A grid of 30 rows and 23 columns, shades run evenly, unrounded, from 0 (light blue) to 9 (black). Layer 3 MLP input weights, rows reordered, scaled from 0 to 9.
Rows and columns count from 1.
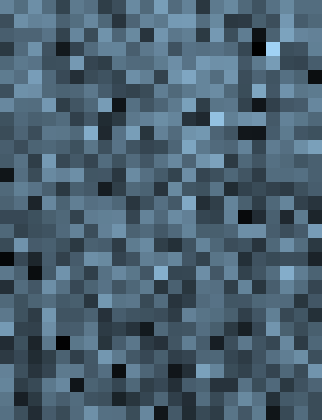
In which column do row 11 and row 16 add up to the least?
14
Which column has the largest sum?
19
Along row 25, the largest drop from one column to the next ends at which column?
6
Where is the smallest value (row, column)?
4, 20
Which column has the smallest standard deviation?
22
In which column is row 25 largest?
5
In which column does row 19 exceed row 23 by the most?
1
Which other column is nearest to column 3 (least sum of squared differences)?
2
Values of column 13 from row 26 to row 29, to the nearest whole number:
6 8 7 6
